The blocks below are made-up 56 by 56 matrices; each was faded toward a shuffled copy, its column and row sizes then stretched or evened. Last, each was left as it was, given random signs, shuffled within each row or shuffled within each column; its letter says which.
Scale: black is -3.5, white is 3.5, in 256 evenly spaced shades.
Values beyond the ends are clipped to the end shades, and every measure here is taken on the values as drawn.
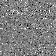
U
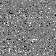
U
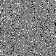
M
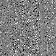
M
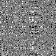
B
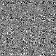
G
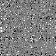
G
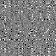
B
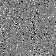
M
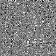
G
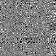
B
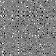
B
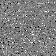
U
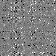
B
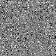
G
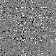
G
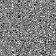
G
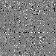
G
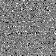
U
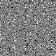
G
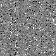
M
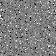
M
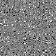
B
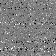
U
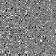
B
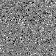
U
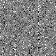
M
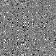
G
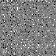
B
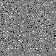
U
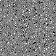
M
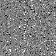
M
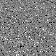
U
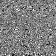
U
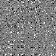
B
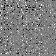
G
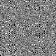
B
